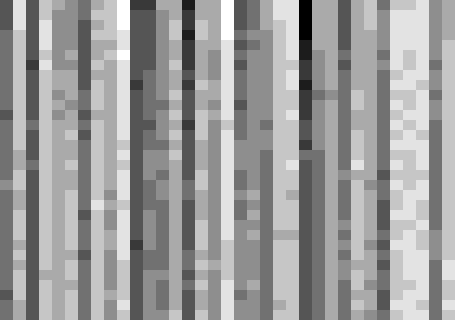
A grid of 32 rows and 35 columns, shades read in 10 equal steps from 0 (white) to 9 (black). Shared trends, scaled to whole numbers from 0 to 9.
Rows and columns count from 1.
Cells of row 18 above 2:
23
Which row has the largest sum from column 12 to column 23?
13
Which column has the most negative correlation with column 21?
24
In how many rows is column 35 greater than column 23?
10
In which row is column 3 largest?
7
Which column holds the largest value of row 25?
11
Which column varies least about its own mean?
26
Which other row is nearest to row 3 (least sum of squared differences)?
2
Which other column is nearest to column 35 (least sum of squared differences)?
8
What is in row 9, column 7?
6
